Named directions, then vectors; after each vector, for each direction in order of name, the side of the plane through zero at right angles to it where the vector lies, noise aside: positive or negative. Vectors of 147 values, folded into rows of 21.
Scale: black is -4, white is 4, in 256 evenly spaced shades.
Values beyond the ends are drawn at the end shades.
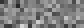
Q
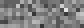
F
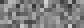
negative, positive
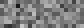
negative, positive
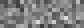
positive, positive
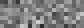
positive, positive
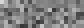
negative, negative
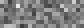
positive, negative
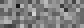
negative, positive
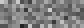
negative, negative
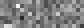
positive, negative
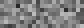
negative, positive
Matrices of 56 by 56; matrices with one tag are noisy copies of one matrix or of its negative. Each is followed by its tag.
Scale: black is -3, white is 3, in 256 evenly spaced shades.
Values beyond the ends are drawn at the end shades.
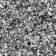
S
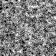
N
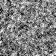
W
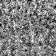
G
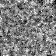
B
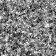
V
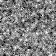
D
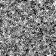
B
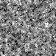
V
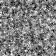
G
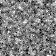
B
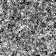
W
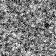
V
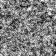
S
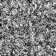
G
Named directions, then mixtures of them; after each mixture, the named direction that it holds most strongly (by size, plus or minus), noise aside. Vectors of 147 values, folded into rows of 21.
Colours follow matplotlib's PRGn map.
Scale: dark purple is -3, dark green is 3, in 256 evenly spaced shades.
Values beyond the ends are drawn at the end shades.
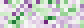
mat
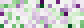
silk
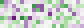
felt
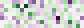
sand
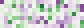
felt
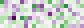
felt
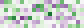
felt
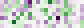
mat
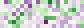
mat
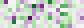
felt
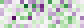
felt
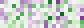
mat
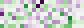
silk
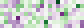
silk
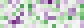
mat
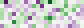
mat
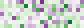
sand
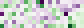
silk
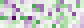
felt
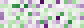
sand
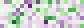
mat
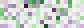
sand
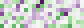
silk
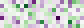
sand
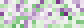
silk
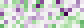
silk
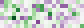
felt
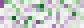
felt
